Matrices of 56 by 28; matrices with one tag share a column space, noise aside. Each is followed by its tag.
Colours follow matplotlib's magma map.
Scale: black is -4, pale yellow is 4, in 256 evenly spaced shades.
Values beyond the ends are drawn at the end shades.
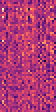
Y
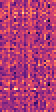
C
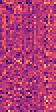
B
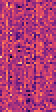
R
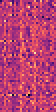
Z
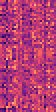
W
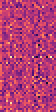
R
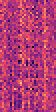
C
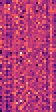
B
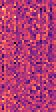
Y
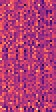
W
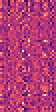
Z
